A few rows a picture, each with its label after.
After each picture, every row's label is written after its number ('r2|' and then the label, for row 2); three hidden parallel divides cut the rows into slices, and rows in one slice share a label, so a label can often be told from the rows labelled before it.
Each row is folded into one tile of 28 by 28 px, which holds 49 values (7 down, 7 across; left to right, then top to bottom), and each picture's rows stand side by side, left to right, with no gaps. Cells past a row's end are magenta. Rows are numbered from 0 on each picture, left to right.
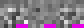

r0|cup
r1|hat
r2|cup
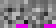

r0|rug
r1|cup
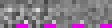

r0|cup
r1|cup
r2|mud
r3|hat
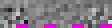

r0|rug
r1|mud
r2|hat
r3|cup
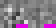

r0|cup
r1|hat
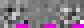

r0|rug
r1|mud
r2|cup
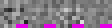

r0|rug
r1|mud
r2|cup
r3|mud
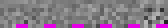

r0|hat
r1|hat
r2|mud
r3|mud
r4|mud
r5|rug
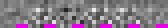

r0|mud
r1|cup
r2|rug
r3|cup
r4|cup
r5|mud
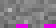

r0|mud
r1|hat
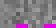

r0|mud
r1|mud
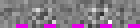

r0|hat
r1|cup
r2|hat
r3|cup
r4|hat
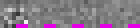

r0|cup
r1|mud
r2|hat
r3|mud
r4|hat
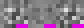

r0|cup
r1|hat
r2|cup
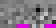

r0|mud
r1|rug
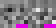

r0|rug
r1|cup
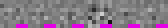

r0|mud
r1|mud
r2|mud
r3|rug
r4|mud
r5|mud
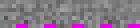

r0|hat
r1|hat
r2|mud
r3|hat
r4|mud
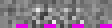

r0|hat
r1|cup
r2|cup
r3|mud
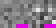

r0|hat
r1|cup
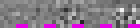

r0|hat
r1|hat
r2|rug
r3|mud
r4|cup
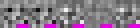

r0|rug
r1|rug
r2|cup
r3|hat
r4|cup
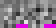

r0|cup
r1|rug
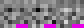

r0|rug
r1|rug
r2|cup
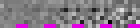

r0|hat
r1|hat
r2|rug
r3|rug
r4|cup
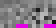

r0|mud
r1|rug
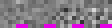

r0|hat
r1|mud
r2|rug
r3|cup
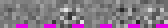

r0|hat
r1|hat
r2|cup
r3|mud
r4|rug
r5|cup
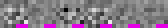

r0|cup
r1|hat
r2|rug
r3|cup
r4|hat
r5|hat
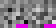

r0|rug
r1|cup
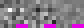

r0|cup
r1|rug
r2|mud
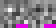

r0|cup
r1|rug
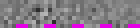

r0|mud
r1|rug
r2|mud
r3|hat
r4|mud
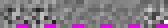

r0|rug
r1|rug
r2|mud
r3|hat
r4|hat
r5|cup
